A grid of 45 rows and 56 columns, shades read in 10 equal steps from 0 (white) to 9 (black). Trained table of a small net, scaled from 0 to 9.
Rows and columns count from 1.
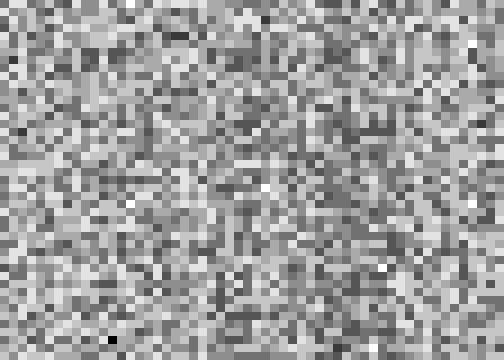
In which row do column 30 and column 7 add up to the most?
14
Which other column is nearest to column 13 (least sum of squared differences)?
26
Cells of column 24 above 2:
33
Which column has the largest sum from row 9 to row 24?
39
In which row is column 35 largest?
21
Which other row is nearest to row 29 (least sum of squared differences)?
4
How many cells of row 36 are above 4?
13
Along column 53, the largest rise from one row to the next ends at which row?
7
